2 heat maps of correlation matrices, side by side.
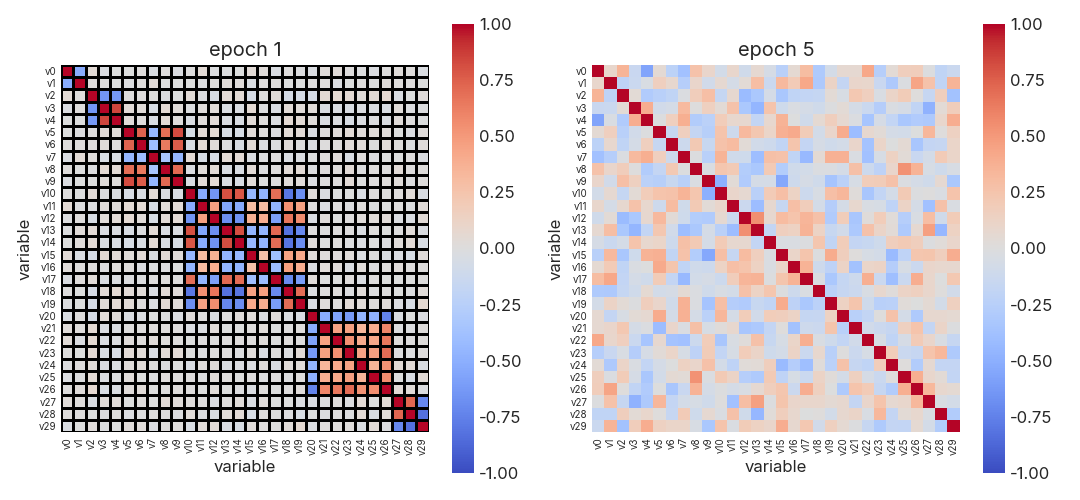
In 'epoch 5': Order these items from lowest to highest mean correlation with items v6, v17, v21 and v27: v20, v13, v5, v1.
v20, v5, v13, v1
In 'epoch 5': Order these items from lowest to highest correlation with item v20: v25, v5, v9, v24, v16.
v9, v25, v16, v24, v5
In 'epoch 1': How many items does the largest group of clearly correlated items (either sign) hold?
10
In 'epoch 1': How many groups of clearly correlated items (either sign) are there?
6
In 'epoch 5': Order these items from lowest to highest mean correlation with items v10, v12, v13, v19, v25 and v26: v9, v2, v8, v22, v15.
v9, v2, v22, v8, v15
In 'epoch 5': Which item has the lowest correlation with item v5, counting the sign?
v21
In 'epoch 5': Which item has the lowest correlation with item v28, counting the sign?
v13
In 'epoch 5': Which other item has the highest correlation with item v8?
v25
